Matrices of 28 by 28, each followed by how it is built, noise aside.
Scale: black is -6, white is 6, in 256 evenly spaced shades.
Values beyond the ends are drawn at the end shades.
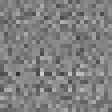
low rank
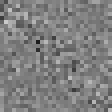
banded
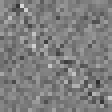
banded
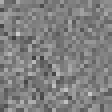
lower triangular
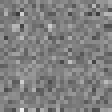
low rank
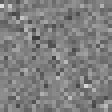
banded
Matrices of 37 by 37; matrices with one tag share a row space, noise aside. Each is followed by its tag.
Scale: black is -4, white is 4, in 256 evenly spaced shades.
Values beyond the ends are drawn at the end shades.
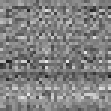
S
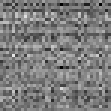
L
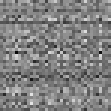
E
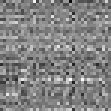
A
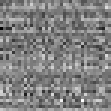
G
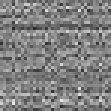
L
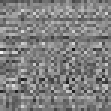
A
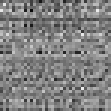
G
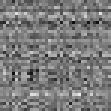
E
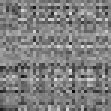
A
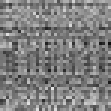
S
